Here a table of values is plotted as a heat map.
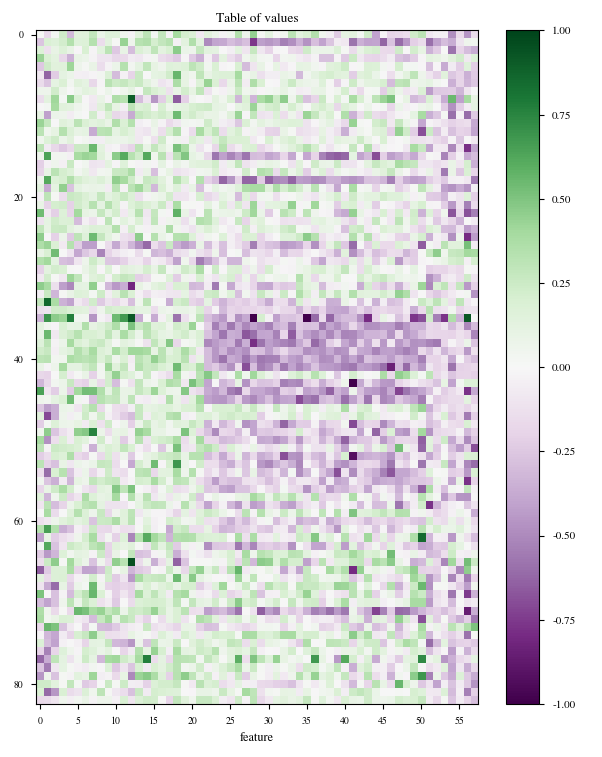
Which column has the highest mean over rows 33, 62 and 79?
50
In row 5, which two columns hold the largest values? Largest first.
18, 26
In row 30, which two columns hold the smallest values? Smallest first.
51, 52
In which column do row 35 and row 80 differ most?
56
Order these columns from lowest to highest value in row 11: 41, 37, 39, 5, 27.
39, 37, 27, 5, 41
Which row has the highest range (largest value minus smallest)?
35
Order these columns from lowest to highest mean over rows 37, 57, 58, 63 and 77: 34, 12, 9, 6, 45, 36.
45, 34, 36, 9, 12, 6
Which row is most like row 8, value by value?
65
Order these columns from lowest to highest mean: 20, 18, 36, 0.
36, 0, 20, 18
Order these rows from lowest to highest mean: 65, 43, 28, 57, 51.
43, 28, 51, 57, 65
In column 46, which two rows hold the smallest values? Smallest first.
41, 54
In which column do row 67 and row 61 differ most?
1
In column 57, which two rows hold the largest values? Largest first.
73, 27
